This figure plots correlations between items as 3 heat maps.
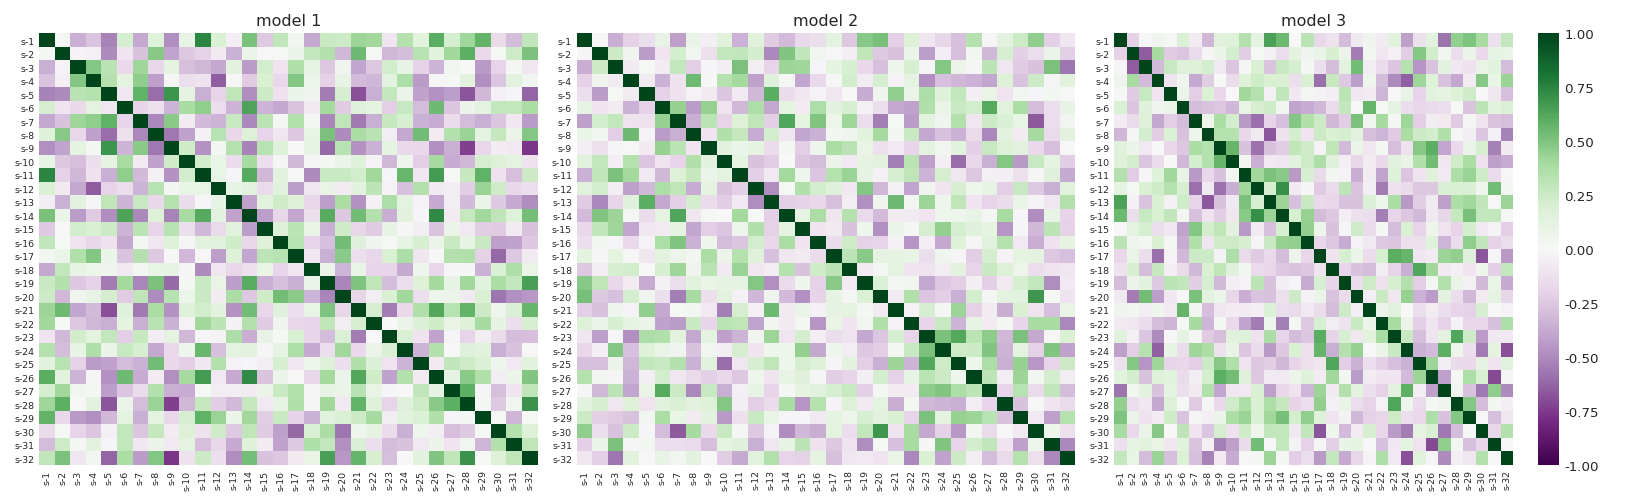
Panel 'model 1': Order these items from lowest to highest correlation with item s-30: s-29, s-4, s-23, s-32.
s-4, s-23, s-29, s-32
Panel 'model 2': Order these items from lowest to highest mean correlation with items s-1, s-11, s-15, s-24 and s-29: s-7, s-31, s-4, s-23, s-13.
s-4, s-13, s-7, s-31, s-23
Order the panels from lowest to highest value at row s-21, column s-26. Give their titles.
model 2, model 3, model 1
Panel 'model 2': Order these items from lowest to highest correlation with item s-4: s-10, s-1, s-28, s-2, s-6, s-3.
s-6, s-1, s-3, s-2, s-28, s-10
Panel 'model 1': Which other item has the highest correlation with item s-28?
s-32
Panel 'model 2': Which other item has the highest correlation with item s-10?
s-28
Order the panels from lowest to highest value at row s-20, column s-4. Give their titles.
model 3, model 1, model 2
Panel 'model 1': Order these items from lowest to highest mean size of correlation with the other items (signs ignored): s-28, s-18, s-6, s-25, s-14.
s-18, s-25, s-6, s-28, s-14
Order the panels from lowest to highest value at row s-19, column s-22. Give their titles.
model 3, model 2, model 1
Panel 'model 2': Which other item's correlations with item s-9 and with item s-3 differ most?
s-31
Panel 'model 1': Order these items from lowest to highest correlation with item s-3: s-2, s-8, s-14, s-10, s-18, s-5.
s-14, s-10, s-8, s-2, s-18, s-5
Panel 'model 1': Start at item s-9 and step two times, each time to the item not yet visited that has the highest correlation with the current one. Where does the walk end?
s-7
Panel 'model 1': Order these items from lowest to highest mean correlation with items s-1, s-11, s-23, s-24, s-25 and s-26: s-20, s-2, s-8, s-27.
s-2, s-8, s-27, s-20
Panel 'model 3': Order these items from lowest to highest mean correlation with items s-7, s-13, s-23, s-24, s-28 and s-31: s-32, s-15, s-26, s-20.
s-26, s-32, s-15, s-20
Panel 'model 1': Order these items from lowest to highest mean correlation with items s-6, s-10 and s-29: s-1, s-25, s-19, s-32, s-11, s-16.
s-25, s-16, s-32, s-19, s-1, s-11
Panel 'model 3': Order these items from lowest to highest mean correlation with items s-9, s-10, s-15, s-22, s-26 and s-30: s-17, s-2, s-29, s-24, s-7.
s-24, s-17, s-2, s-29, s-7
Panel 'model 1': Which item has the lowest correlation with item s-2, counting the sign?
s-5
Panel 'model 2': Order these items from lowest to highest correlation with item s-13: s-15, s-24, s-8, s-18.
s-15, s-18, s-24, s-8
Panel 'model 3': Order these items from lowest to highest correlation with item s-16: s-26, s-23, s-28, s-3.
s-23, s-28, s-3, s-26
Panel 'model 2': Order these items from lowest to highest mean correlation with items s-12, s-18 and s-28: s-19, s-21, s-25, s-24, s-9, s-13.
s-13, s-24, s-21, s-25, s-19, s-9
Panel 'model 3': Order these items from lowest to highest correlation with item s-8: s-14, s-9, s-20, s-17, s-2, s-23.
s-23, s-14, s-2, s-20, s-17, s-9
